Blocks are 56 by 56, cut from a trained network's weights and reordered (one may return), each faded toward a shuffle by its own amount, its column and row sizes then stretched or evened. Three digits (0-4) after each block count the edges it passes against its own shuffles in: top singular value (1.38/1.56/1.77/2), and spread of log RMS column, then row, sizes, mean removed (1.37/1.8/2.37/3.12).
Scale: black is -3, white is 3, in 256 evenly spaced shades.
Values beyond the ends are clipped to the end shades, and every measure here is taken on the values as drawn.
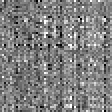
4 2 3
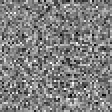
3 0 1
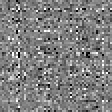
2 3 3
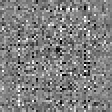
2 3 2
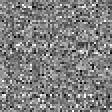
2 1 2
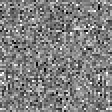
0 0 1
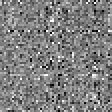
1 2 2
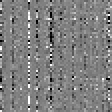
3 4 1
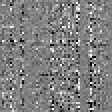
1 4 2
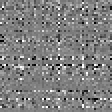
1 3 4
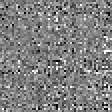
1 3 3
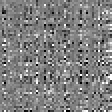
4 4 3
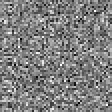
2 1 0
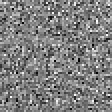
1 1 1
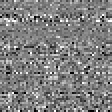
1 0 4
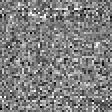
2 0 2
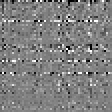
4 3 4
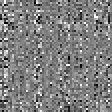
3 4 2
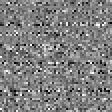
0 0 4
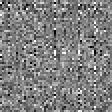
2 3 1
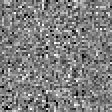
2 2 1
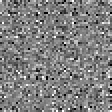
0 2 3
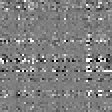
1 2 4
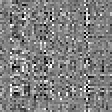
4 4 2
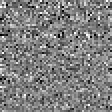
1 1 2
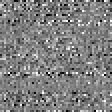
0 0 4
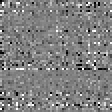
0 3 4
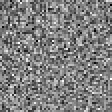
2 0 0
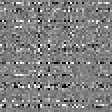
4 3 4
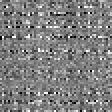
2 0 4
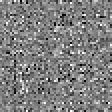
0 2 3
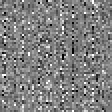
0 4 0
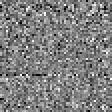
1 2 2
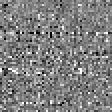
2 1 3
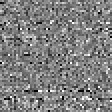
0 0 3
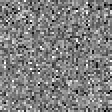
0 2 0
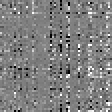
2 4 3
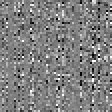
1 4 1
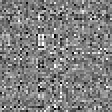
2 3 2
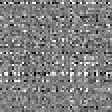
3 2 4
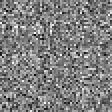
2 0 1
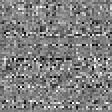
2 1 4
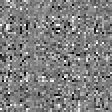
0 3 3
